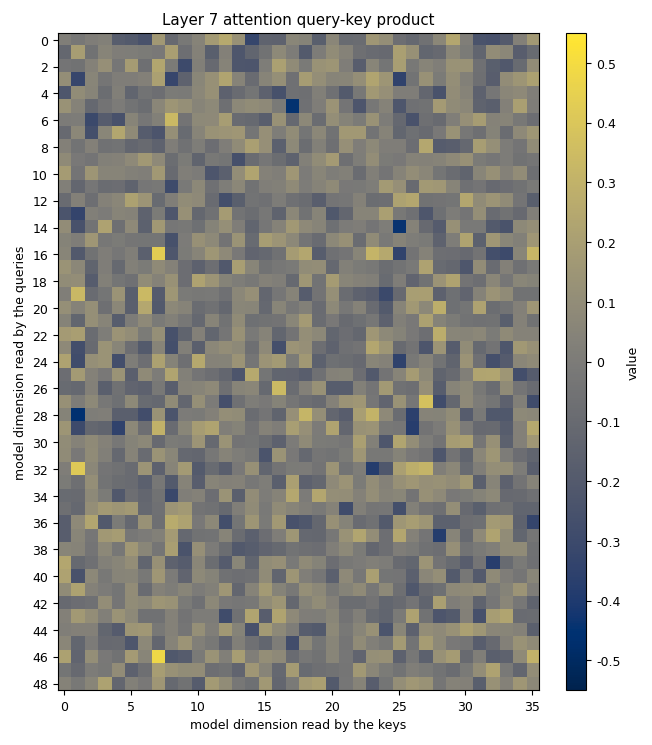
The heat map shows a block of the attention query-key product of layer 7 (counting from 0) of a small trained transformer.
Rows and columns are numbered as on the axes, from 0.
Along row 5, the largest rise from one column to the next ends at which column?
18
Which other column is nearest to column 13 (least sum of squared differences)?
34
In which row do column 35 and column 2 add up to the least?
6
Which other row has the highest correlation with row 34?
11
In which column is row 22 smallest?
8
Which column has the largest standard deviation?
1
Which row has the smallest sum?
13
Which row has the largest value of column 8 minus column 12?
36
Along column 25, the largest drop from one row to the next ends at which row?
3
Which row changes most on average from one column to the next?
23
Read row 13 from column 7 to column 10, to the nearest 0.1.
0 -0.2 0.1 -0.1
